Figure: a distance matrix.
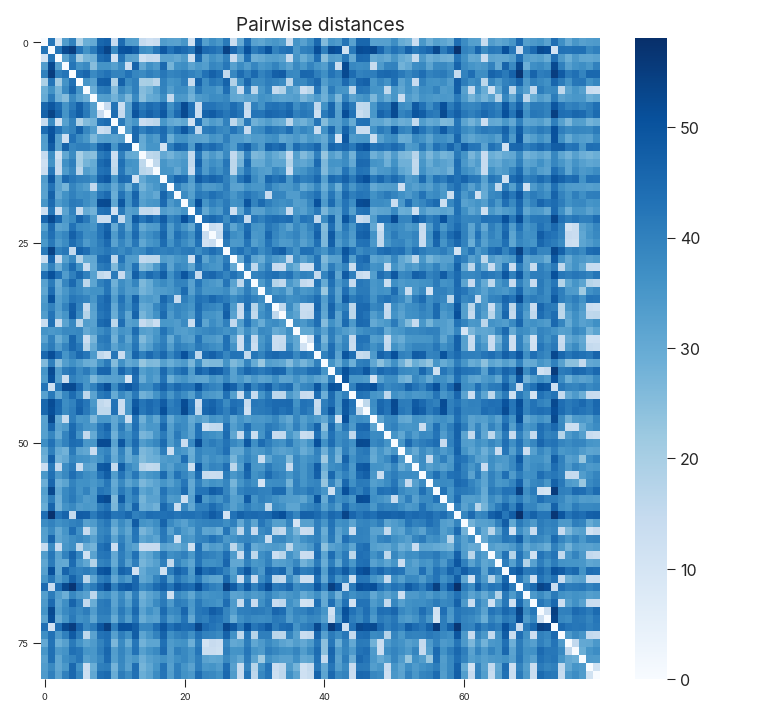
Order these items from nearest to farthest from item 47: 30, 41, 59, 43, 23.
23, 30, 41, 59, 43
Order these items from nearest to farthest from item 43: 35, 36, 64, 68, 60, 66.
68, 36, 60, 64, 35, 66
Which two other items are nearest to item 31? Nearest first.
55, 52
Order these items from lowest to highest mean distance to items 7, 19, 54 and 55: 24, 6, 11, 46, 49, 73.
24, 6, 49, 11, 46, 73
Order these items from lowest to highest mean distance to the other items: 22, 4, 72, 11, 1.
72, 11, 22, 4, 1
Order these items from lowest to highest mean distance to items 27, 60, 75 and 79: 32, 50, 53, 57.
53, 57, 50, 32
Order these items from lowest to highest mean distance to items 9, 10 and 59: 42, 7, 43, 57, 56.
7, 42, 56, 57, 43
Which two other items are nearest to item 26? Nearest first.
59, 4
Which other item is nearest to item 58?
19
